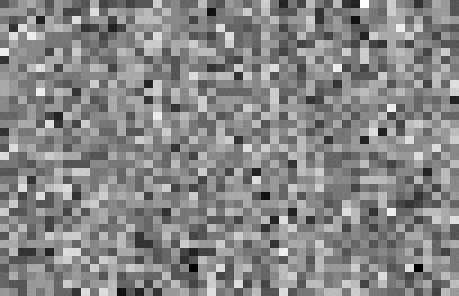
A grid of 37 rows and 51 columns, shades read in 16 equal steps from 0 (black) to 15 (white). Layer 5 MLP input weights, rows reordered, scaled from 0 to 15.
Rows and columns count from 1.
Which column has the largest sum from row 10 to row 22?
18
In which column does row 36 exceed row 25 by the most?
9
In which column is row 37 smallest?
14
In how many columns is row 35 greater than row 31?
18
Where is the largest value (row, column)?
1, 41
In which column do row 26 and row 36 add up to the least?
46
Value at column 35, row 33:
5
